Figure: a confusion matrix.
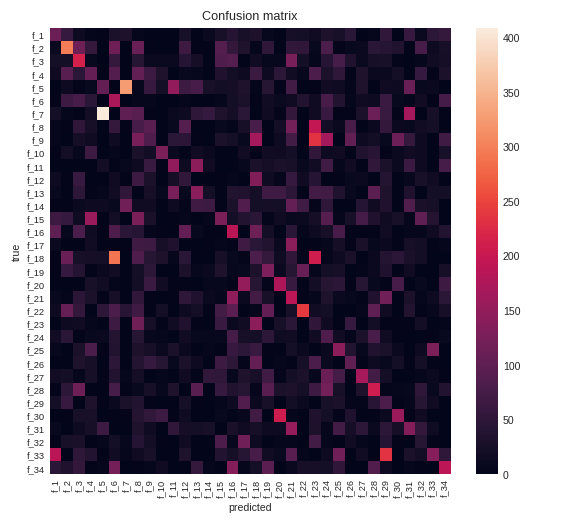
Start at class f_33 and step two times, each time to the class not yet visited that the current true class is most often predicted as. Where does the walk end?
f_17
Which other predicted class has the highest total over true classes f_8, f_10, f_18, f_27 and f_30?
f_23
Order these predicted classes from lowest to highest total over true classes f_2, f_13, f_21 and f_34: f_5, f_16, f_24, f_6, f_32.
f_5, f_32, f_24, f_6, f_16
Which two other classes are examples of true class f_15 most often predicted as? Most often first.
f_4, f_8
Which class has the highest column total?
f_21
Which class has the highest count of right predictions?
f_2
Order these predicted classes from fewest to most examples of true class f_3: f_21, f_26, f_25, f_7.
f_7, f_26, f_25, f_21
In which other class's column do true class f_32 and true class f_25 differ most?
f_33
